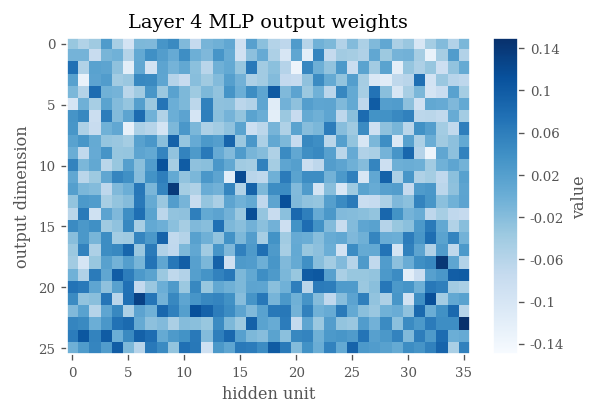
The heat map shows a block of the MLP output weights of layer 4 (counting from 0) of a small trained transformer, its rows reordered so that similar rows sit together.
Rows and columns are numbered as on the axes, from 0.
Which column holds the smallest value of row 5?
18
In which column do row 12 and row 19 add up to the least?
30
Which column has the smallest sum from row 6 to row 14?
33
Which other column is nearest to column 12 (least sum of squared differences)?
34
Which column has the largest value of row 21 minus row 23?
6
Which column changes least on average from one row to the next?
13
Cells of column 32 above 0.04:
7
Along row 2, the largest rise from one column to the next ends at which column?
21
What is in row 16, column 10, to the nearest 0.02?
-0.06
